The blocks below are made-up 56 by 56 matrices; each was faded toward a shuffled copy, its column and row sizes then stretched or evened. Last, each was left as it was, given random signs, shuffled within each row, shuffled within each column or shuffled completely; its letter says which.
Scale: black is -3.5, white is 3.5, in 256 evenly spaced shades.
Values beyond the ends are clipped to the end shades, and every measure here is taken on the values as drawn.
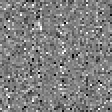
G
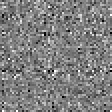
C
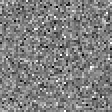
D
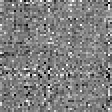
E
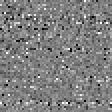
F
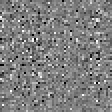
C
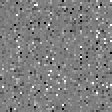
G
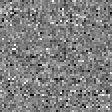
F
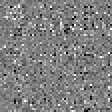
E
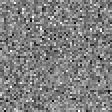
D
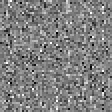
G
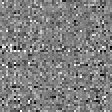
E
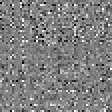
E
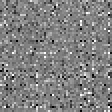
C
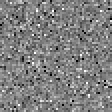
D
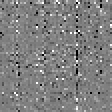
E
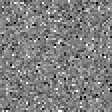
D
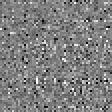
C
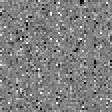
G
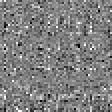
E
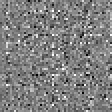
C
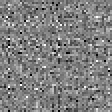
E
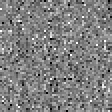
G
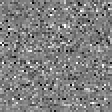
F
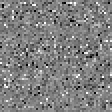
F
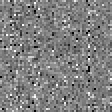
G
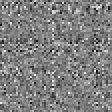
E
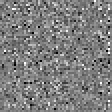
C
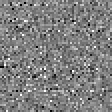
F
